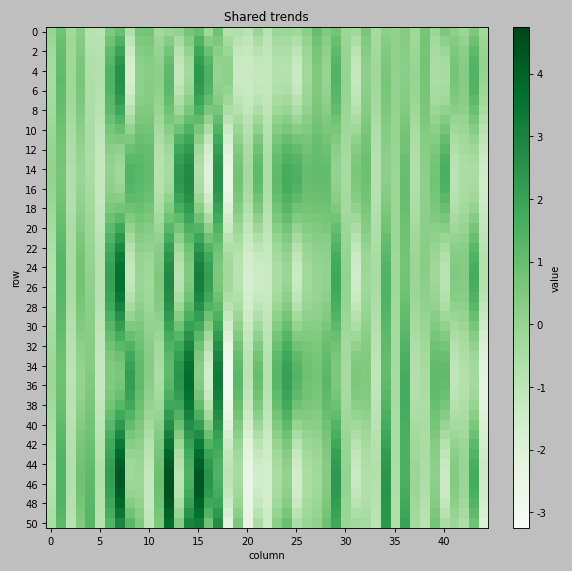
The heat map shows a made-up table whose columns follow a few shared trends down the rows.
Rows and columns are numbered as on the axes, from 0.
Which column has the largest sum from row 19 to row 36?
7
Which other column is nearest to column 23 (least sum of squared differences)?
26
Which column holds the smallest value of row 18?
18
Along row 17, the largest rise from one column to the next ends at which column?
17
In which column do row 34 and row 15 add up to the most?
14
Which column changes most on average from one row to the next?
16
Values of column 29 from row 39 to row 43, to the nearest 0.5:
1 1.5 1.5 2 2
